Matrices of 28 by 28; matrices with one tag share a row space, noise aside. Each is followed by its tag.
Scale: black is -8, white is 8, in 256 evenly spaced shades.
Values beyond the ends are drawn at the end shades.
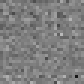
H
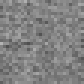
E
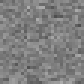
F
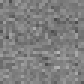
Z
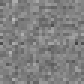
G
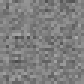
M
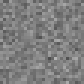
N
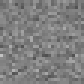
G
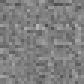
F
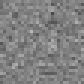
G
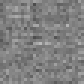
E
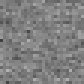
E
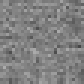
H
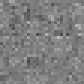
F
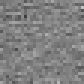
E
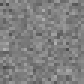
N
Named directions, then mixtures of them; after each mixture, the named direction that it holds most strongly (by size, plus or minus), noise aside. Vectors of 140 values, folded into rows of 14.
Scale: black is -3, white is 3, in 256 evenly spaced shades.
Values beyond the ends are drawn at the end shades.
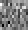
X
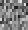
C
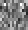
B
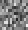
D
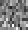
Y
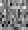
X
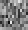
X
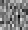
C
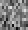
Y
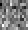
X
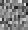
C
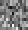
Y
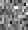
C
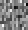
C
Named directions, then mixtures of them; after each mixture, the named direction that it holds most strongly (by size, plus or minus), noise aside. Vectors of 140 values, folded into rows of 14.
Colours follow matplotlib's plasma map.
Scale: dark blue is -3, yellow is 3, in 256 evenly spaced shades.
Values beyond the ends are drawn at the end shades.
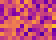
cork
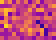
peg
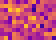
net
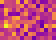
cork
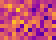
cork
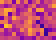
peg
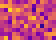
net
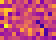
peg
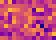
peg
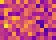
peg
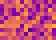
cork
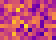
cork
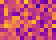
cork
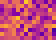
cork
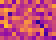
peg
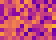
cork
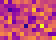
net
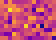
net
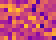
net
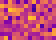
net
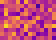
cork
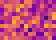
cork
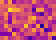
net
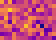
peg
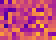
peg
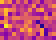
peg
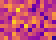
net
